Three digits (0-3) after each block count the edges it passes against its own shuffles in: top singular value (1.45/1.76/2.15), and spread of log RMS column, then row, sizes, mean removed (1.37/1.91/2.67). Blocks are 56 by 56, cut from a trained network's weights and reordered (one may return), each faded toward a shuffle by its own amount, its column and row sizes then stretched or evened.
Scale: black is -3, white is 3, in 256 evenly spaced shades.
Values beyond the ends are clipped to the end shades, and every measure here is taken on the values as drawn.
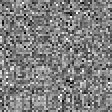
2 1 0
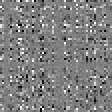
0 3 3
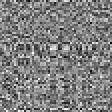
3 0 2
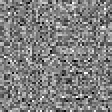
2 0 1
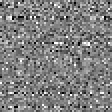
2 0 2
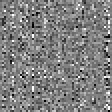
1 3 0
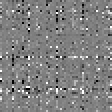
1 3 2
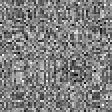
3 1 0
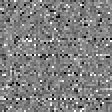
1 0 2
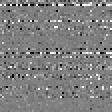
2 0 3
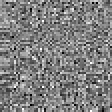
2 0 1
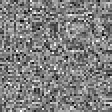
2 0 0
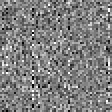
2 2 0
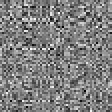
3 1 2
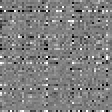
2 2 3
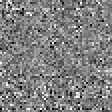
1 1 2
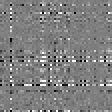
3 2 3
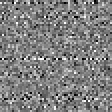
2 0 2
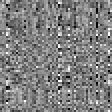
2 3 0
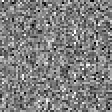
1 1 0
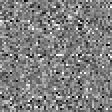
1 1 2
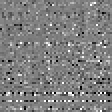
2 1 3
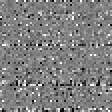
1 1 3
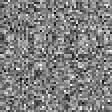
2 0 0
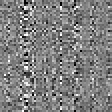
3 3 1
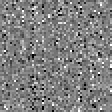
0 2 0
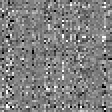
1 3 1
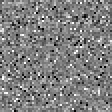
0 0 1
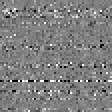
2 0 3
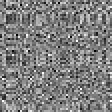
3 0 1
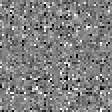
1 2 2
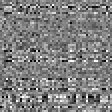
3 0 3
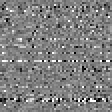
2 0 3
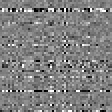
3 1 3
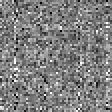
1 2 0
